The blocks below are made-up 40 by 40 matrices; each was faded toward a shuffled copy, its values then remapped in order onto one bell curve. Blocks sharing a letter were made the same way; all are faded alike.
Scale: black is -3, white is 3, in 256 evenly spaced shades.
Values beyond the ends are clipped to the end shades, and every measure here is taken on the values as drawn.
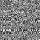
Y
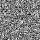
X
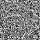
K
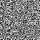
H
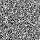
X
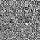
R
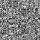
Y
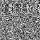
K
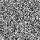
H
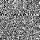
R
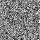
X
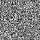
K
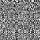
Y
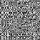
Y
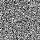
X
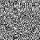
R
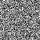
X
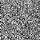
K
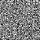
H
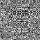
Y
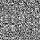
R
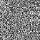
K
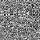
K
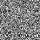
K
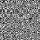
Y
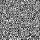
R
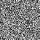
H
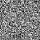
R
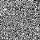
K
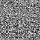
K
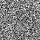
X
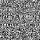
R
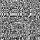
Y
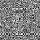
Y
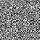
R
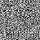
R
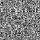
K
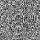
R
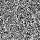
X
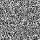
H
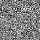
R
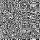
Y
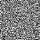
H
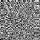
Y
